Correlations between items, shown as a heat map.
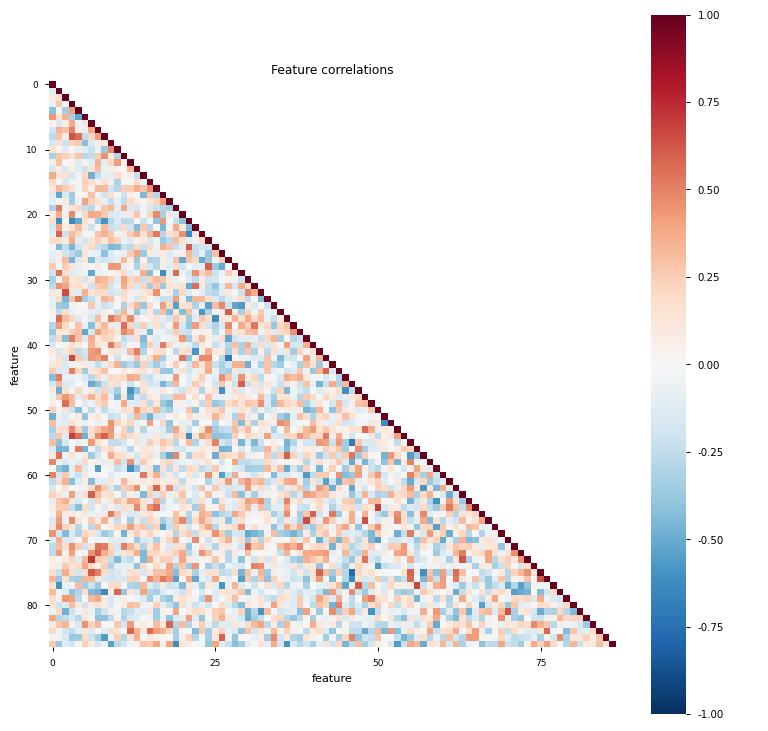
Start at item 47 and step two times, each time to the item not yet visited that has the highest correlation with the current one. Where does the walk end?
56
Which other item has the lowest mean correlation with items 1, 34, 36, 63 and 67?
77
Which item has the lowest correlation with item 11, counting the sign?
69
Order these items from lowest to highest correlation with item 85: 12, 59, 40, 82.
59, 40, 12, 82
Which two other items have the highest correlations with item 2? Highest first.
32, 49
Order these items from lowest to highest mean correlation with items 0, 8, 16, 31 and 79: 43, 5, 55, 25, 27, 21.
21, 25, 43, 27, 55, 5
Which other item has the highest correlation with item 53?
48
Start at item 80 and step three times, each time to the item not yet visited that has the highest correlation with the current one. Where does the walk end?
3
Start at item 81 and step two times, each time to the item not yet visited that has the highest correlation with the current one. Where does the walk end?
22
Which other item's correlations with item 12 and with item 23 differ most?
67
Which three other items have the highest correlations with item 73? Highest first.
6, 63, 48
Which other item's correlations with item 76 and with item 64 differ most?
55
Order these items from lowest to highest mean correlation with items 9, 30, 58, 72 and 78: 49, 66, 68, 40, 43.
49, 43, 68, 66, 40
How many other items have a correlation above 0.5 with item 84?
3
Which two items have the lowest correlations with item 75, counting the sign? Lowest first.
46, 57
